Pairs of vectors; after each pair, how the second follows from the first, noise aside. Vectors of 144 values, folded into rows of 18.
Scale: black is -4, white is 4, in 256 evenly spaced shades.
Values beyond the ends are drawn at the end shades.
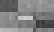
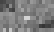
partly zeroed.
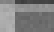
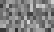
shuffled.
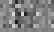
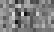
copied.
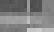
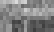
reversed.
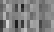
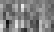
negated.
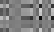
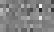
negated, partly zeroed.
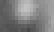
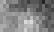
reversed.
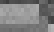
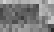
negated.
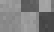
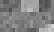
negated, partly zeroed.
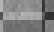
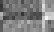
negated.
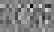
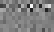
negated, partly zeroed.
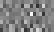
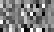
scaled up.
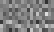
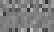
partly zeroed.
